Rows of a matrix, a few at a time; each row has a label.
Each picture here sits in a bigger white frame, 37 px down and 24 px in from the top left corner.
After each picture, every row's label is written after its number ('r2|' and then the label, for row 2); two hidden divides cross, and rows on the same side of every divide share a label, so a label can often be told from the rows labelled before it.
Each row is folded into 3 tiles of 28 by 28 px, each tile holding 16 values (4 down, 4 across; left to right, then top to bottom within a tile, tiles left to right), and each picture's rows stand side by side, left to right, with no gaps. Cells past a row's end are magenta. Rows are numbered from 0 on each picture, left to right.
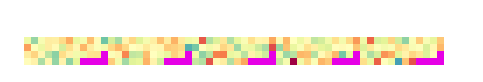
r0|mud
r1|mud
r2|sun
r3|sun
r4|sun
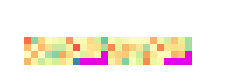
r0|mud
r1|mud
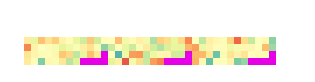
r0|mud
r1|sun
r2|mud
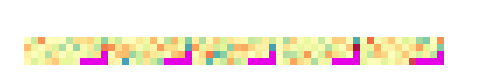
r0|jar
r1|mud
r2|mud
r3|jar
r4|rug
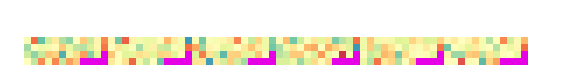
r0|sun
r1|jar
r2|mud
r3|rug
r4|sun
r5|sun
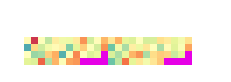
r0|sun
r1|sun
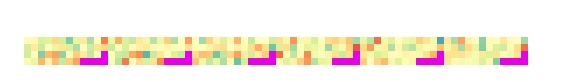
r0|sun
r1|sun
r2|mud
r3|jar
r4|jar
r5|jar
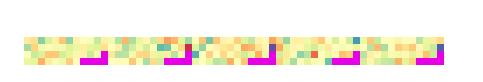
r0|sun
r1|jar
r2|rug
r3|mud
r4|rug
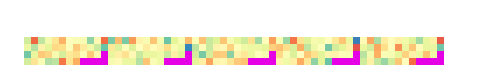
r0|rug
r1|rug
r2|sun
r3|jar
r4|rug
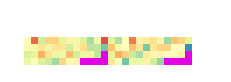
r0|rug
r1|mud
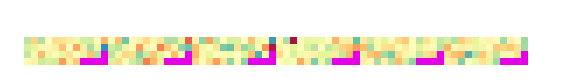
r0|rug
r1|rug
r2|jar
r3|jar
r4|mud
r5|mud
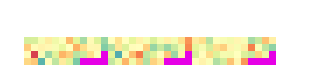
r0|mud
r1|sun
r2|rug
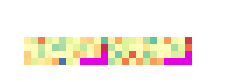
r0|jar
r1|sun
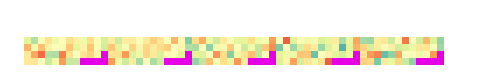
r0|mud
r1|mud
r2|sun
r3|sun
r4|mud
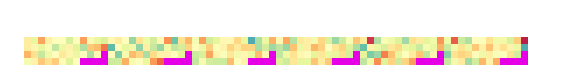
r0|jar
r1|sun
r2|rug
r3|rug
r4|sun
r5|rug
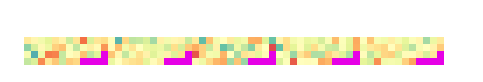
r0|sun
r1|jar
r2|jar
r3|sun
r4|sun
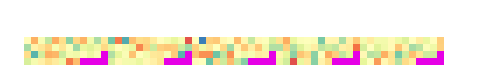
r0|sun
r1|rug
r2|mud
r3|sun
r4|sun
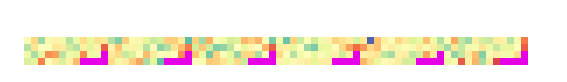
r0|sun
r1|jar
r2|jar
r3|jar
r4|mud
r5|sun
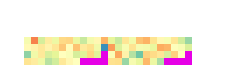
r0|rug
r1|mud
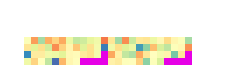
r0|rug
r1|jar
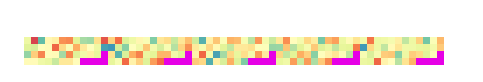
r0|rug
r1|sun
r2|mud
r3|sun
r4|sun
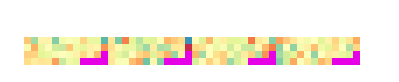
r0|jar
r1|jar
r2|jar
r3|sun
